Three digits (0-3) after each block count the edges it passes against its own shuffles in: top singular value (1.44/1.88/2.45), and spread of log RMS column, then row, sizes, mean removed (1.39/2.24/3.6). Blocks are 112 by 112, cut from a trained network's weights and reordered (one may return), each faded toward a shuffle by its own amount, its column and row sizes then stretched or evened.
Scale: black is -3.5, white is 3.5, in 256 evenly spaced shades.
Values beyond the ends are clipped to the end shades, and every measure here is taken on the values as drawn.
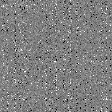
0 2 1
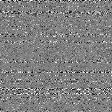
2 0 3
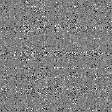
0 2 2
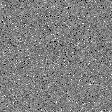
0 0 1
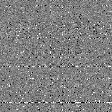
2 1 2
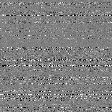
1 0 3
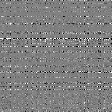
3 2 3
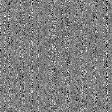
0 3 0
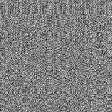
3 0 1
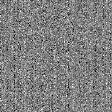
1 2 0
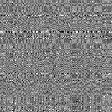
3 0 2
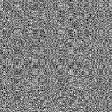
3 1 1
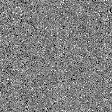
0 1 1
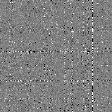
2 2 1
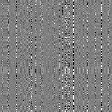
3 3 0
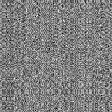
3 0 0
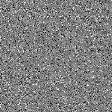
1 1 1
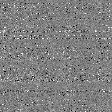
0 1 2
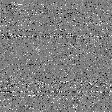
1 0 2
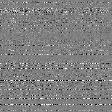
2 1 3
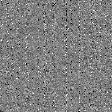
0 2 1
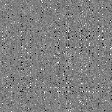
1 2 1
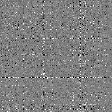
2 2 2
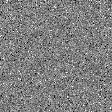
0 1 0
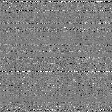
1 0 3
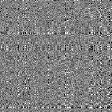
3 2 2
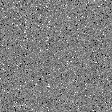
0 1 0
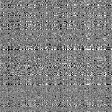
3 1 3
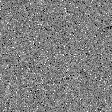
1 0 0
